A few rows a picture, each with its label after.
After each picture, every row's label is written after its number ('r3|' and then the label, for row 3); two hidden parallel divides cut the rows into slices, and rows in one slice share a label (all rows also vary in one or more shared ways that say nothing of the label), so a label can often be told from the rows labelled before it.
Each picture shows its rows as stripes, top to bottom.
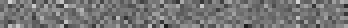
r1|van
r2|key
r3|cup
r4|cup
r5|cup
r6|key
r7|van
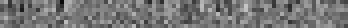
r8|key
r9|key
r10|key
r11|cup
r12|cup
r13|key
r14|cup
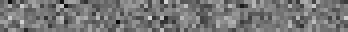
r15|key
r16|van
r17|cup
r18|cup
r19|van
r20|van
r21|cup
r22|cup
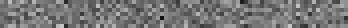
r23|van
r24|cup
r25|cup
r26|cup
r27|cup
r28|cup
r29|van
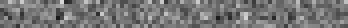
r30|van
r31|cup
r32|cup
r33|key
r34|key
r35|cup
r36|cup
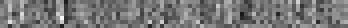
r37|van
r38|van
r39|van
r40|van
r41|van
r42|van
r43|key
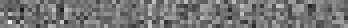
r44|cup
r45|key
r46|key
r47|cup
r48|key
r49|van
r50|cup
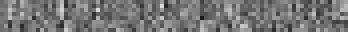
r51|van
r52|van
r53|van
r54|van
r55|van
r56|key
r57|key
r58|key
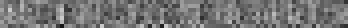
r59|cup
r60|van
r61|van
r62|van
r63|van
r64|van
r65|key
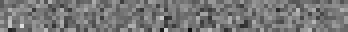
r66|cup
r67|cup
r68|van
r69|cup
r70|van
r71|van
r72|van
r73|key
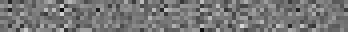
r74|key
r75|van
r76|key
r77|van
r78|cup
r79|cup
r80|key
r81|van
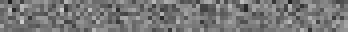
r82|key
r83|van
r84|van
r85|cup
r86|cup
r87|van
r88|cup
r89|cup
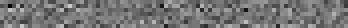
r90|cup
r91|key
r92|van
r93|cup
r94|cup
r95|key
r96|van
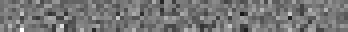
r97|cup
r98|cup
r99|cup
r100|van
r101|key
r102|cup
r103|van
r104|van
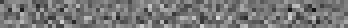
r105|cup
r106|cup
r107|key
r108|cup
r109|van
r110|van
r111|key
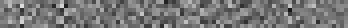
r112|van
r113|van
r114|key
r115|key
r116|van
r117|van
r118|key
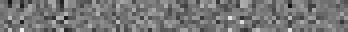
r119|key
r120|key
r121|cup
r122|cup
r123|van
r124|key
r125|cup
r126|van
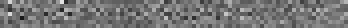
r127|van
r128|cup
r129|key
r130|van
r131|key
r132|cup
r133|cup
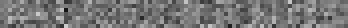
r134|van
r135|cup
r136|van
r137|cup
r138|van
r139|van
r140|key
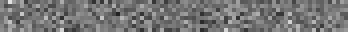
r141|van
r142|cup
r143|cup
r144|van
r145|key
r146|van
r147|cup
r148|van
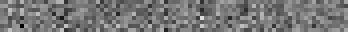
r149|van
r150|cup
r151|van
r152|van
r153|key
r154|cup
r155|key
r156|van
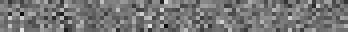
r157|key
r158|key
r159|van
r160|key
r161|van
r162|cup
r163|van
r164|van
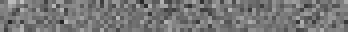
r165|van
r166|cup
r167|van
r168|cup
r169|cup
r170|key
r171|cup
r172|cup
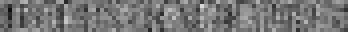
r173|van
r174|key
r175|key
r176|key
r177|key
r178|key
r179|key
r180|cup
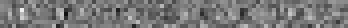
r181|cup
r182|cup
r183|van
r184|van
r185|van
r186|cup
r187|key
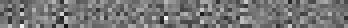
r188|key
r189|cup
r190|key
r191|van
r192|key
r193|key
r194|van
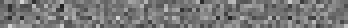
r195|van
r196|key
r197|key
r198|cup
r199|key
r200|cup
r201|van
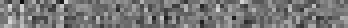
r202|key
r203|van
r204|van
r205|cup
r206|van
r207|van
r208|van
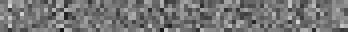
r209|van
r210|van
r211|key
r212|van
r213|van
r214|cup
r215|van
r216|key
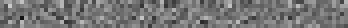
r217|van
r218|van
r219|cup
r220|cup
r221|key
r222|van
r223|cup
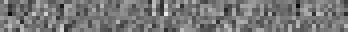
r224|cup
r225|key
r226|key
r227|key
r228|cup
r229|cup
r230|van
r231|van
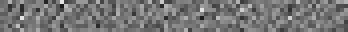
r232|van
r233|key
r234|key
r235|cup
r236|van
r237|cup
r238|key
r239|cup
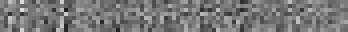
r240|van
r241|cup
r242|van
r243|key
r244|van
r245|van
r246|van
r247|van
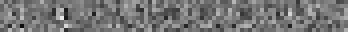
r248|cup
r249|cup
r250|van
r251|van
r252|van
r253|cup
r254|key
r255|van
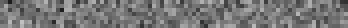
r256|key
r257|cup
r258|key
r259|cup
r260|cup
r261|van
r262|van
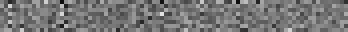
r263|key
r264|van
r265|cup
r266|van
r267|cup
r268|van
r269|key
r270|van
